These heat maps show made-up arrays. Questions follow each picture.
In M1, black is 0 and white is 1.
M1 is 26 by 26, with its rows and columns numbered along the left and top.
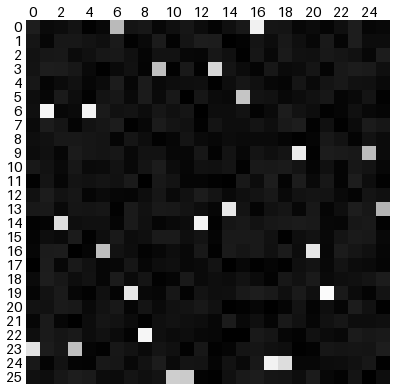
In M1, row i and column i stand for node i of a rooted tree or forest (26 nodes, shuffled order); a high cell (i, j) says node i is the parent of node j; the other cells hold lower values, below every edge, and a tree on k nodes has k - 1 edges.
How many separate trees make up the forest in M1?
2
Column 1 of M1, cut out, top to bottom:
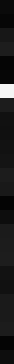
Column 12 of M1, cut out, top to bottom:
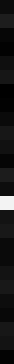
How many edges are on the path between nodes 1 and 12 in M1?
7
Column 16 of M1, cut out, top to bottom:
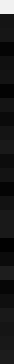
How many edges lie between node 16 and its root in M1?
2
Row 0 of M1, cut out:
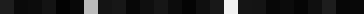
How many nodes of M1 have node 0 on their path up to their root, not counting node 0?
7
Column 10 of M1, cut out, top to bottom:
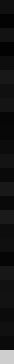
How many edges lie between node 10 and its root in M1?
4
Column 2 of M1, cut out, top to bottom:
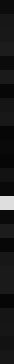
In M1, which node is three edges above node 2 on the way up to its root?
3
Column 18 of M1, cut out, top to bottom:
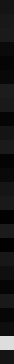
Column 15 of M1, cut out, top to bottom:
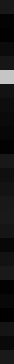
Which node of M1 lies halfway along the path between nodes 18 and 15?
23
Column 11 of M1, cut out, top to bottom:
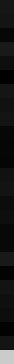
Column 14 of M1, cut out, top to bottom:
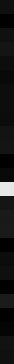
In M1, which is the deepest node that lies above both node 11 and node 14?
13
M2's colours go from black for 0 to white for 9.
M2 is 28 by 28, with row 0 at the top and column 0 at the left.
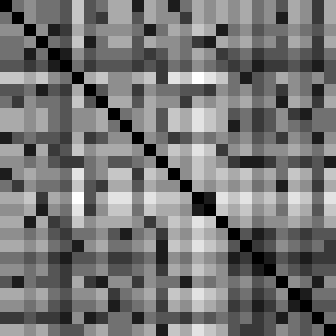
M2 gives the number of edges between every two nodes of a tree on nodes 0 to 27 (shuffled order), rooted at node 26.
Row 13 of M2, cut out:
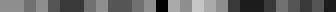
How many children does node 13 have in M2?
2
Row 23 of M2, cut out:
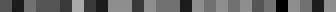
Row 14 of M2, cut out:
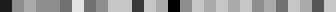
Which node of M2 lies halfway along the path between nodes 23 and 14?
11
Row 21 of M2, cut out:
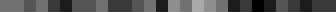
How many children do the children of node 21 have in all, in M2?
5
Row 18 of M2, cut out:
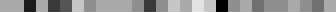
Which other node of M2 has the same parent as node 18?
12
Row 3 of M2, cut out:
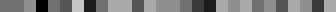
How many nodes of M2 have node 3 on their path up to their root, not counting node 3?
2
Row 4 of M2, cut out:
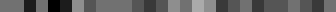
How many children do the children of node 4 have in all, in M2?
2
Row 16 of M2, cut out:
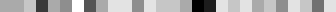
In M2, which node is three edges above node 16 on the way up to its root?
7
